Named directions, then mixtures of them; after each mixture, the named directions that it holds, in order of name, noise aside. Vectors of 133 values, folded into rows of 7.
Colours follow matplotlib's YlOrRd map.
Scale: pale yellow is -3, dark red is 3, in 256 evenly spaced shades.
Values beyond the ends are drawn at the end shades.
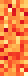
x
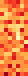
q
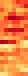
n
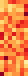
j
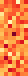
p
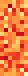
x.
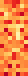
q.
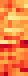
n.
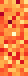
p.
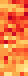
j, n.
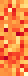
x.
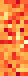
n, q.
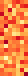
p, x.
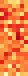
q.
